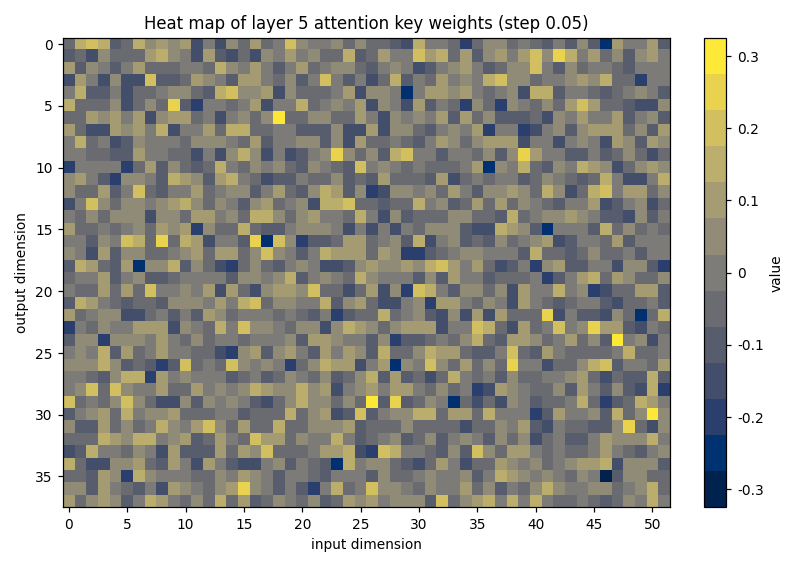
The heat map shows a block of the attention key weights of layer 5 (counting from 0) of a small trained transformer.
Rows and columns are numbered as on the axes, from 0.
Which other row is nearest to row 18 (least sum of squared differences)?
25
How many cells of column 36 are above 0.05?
5
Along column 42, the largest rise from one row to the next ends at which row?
23
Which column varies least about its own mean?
43
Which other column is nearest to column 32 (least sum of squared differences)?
1
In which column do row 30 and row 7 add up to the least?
40
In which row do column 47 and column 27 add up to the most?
24
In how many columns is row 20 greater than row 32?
22
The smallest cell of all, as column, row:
46, 35
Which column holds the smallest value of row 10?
36
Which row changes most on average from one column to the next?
16
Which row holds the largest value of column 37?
3
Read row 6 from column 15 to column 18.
0.05 -0.05 0.05 0.3
